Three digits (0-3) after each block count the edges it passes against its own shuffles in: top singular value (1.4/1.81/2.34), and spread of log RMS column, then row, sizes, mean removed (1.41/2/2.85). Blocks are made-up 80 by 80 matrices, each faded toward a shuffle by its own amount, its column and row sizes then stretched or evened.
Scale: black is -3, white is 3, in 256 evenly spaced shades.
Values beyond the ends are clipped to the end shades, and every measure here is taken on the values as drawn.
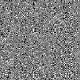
2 2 1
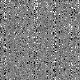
1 3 1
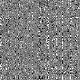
2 3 1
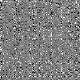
1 3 2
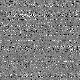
0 0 3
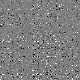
1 2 2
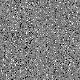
0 2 0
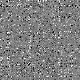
0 2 2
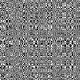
3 3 3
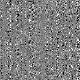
1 3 1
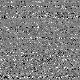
0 0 3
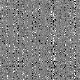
1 3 0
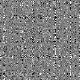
1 3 2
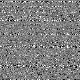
0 0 3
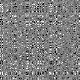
3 2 2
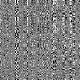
3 3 1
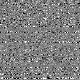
1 0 3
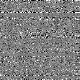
2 0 3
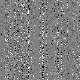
1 3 0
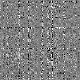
2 3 2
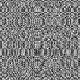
3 1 1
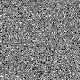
1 0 0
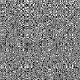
3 2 2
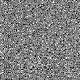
2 0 0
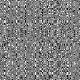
3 3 0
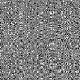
3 2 1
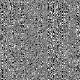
2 3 0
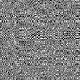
3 1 2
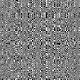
3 3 2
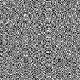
3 1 0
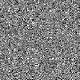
2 1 1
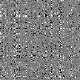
2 3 2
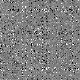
1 2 2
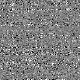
0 1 3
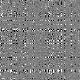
3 3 3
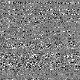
0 0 3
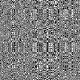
3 3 0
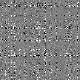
2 3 3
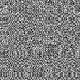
3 0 0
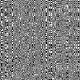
3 3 0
